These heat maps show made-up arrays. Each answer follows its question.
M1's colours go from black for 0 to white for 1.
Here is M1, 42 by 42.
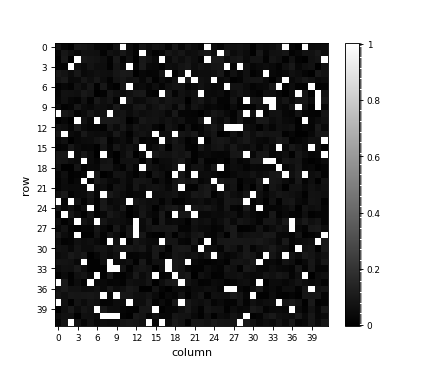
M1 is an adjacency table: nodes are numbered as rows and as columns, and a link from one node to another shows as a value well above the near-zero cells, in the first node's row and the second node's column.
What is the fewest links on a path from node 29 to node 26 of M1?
4
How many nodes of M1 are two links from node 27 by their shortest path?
3
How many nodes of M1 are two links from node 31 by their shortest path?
8
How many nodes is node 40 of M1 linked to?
4
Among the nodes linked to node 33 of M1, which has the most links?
node 8
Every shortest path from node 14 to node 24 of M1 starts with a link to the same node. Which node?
node 16
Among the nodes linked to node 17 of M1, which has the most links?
node 32
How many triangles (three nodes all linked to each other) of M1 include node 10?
1
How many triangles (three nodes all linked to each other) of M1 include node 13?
0
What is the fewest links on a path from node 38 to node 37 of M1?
6
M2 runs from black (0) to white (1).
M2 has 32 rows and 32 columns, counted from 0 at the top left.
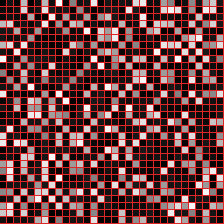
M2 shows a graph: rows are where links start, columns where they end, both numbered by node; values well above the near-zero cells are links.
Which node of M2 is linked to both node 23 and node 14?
node 26
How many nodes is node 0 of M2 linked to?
12
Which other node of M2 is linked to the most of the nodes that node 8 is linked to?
node 6
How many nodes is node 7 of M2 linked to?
8
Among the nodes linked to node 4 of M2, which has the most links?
node 16
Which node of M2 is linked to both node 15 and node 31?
node 5
